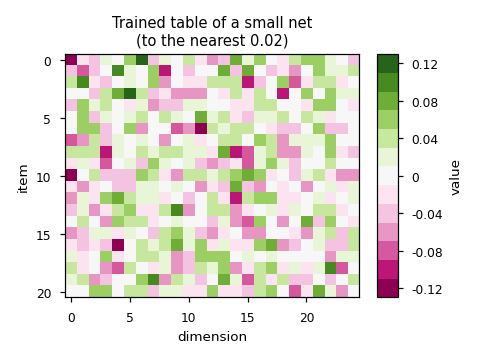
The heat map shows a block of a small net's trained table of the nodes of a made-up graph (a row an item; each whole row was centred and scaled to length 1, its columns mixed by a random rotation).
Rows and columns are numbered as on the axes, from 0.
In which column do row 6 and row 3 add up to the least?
11
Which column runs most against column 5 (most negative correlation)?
10
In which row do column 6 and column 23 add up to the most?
0
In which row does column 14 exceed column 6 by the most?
6
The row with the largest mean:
5
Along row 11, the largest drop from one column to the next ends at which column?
15
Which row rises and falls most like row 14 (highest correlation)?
8
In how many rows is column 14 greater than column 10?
8
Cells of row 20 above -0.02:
16
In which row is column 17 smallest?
1
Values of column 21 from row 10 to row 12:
0.04 0 0.02
